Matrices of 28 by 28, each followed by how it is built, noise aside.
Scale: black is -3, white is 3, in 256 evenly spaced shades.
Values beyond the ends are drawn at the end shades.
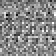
repeating columns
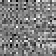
low rank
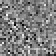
lower triangular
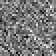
Toeplitz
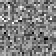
low rank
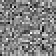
low rank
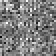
blocks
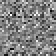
repeating columns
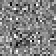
low rank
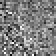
lower triangular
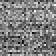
blocks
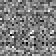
repeating columns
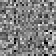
low rank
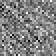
Toeplitz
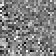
lower triangular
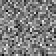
repeating columns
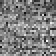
blocks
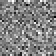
repeating columns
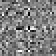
low rank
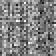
blocks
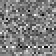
uneven rows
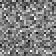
repeating columns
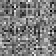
blocks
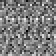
repeating columns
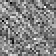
Toeplitz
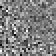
lower triangular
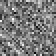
Toeplitz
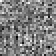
blocks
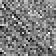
Toeplitz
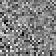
lower triangular
